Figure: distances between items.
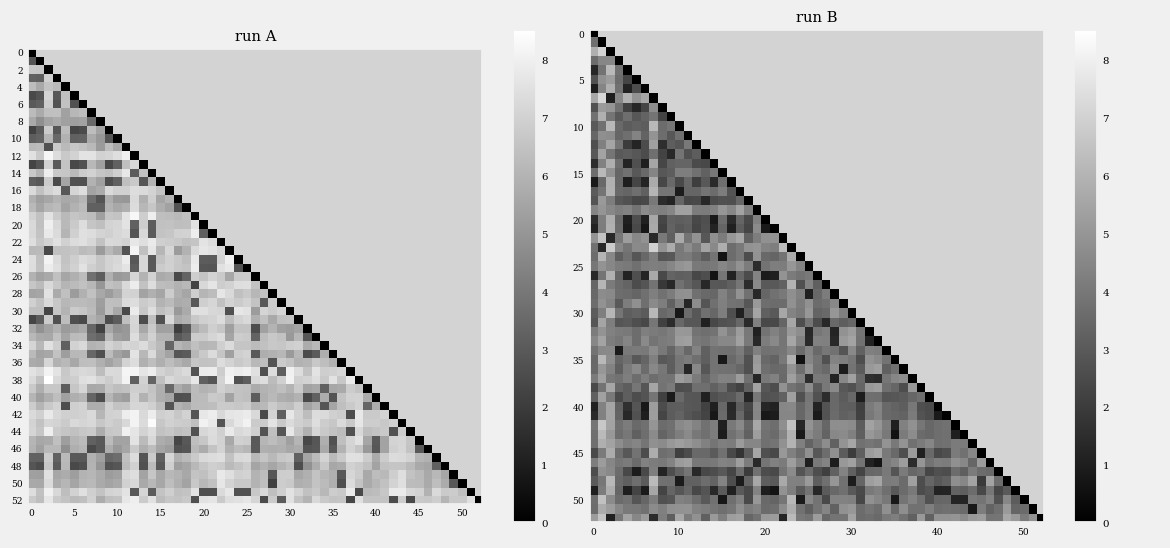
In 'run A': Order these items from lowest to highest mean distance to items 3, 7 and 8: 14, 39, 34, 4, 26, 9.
26, 9, 4, 39, 34, 14
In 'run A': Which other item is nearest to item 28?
50
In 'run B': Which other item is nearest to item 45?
38
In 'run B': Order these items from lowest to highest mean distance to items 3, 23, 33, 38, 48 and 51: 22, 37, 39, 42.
39, 37, 42, 22
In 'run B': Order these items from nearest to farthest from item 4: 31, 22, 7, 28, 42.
31, 28, 42, 22, 7
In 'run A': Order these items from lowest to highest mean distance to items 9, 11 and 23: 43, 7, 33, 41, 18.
33, 18, 7, 41, 43
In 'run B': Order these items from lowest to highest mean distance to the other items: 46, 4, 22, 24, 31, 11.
31, 4, 24, 11, 46, 22
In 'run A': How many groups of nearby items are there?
8
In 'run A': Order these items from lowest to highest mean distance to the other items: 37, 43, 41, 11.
41, 11, 37, 43
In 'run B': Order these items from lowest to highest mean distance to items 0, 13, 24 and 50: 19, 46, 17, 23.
17, 46, 19, 23
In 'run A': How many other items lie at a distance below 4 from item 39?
4
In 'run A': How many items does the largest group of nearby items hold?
12
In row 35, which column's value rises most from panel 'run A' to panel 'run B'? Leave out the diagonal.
32
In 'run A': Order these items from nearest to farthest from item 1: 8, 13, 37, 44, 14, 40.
13, 8, 40, 14, 44, 37
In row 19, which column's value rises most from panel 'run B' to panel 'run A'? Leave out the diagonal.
25
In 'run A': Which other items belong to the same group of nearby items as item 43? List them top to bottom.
22
